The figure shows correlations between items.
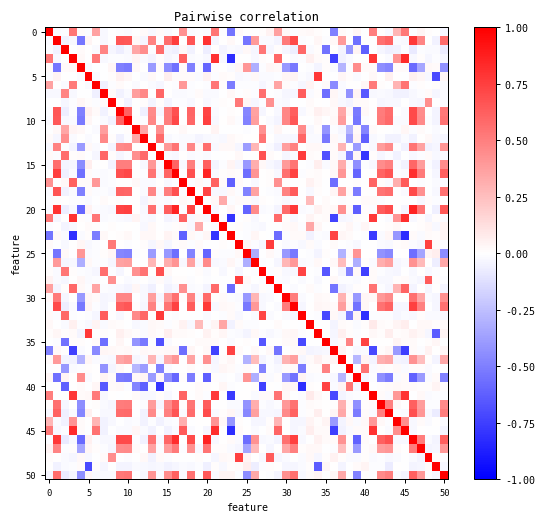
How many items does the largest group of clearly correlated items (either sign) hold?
20
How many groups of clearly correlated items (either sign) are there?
6
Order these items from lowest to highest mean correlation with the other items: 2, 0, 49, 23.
23, 49, 2, 0
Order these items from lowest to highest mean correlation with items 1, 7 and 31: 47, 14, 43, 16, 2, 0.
0, 2, 14, 47, 43, 16
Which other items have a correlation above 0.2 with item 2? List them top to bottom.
7, 11, 12, 14, 27, 32
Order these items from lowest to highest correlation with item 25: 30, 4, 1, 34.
1, 30, 34, 4
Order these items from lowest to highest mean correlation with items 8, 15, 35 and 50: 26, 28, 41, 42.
41, 28, 26, 42
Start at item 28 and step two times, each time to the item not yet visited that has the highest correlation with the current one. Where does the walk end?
48
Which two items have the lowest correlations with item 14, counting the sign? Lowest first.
40, 35
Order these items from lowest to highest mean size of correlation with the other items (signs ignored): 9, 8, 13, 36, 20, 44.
8, 44, 36, 13, 9, 20
